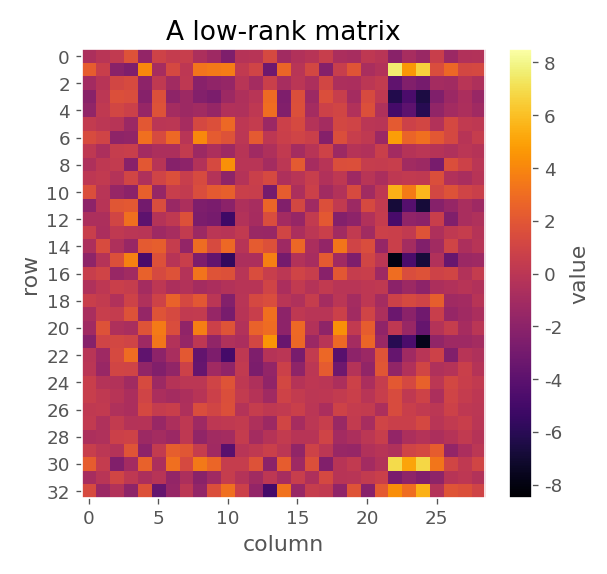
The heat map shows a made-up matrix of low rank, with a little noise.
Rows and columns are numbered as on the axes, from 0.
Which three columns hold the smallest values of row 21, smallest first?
24, 22, 23
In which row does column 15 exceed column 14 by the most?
21
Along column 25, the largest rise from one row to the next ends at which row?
9
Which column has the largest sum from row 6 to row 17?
13
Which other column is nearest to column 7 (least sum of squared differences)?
16
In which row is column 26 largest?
1
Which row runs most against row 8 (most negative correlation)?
29
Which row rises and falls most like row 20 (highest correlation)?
14
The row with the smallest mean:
15
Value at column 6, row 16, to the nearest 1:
2
